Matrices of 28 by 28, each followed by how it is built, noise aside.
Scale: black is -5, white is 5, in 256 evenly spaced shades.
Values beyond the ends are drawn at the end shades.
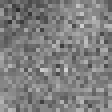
smooth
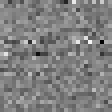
uneven rows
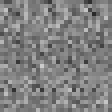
repeating columns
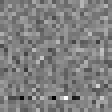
uneven rows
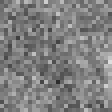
smooth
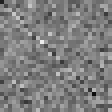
diagonal
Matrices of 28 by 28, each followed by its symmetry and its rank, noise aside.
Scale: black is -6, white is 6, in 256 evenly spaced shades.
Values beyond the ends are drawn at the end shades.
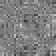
antisymmetric, rank four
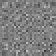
symmetric, rank four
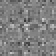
no symmetry, rank four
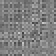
symmetric, rank three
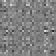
no symmetry, rank four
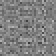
no symmetry, rank four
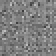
antisymmetric, rank six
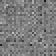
symmetric, rank six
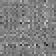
no symmetry, rank four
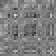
symmetric, rank three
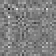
symmetric, rank four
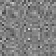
no symmetry, rank four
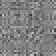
no symmetry, rank four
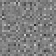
antisymmetric, rank four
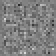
antisymmetric, rank six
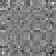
symmetric, rank four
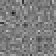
symmetric, rank six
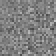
antisymmetric, rank six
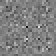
symmetric, rank six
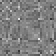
symmetric, rank three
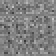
no symmetry, rank six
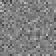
antisymmetric, rank six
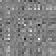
symmetric, rank four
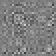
symmetric, rank three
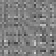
no symmetry, rank three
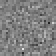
antisymmetric, rank six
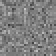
antisymmetric, rank six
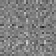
antisymmetric, rank four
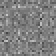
no symmetry, rank six
